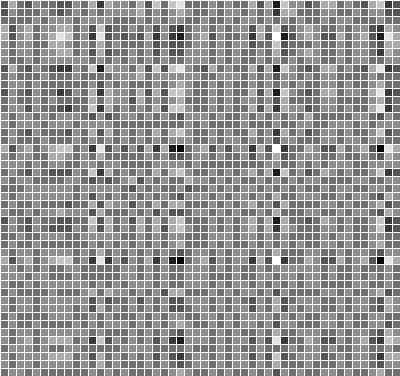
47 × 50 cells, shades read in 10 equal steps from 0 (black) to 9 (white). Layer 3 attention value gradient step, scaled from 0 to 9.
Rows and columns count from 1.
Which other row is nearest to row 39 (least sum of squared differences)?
32
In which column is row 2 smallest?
35
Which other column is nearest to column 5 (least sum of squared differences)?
44
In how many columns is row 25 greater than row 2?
24
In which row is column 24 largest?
23
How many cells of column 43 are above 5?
3
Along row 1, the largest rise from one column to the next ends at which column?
36
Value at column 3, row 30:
5
